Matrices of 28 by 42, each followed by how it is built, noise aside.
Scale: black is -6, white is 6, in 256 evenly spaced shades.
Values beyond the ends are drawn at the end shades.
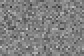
uneven rows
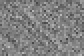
Toeplitz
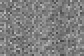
repeating rows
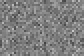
repeating rows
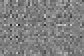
low rank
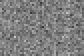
repeating rows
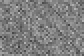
Toeplitz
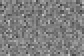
repeating columns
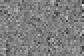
uneven columns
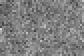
smooth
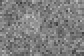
smooth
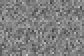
repeating columns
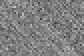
Toeplitz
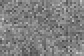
smooth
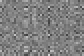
low rank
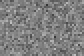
noise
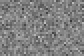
repeating columns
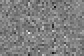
uneven columns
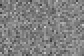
noise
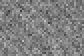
Toeplitz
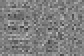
low rank
